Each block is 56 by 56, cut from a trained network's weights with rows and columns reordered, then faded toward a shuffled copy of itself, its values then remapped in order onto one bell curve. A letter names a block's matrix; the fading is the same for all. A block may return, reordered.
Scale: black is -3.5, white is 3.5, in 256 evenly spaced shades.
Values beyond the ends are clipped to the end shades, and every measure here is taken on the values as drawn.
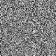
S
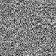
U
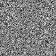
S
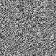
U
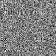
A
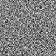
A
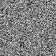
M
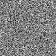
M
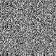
A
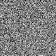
M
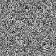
A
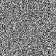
A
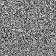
M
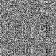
A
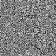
A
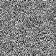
M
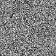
S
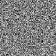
A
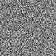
U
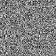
S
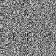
A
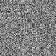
A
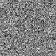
U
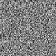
U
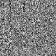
S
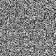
S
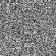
A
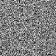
S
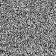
M
